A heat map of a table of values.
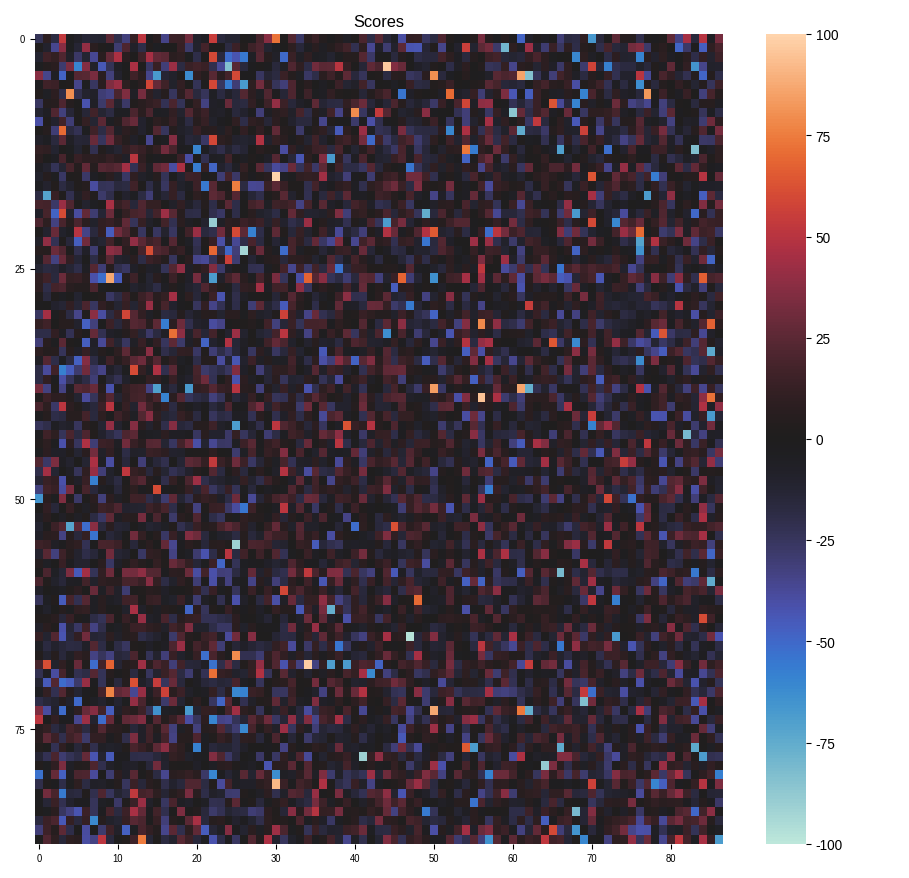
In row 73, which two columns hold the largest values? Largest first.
50, 61
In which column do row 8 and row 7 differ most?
54
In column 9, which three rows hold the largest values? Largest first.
26, 71, 68
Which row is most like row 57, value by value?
28
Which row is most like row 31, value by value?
39
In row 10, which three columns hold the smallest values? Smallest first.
61, 52, 38
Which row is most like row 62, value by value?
13
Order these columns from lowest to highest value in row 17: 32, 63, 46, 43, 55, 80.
63, 32, 46, 43, 55, 80
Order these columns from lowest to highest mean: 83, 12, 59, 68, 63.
83, 68, 59, 63, 12
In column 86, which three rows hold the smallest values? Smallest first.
87, 80, 65
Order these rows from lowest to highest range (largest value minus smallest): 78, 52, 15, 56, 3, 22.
52, 56, 22, 78, 15, 3
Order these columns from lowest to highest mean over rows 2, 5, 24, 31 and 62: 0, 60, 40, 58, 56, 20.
20, 60, 0, 40, 58, 56
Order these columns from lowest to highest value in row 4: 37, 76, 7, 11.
11, 37, 7, 76
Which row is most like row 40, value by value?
18
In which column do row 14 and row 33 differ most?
68
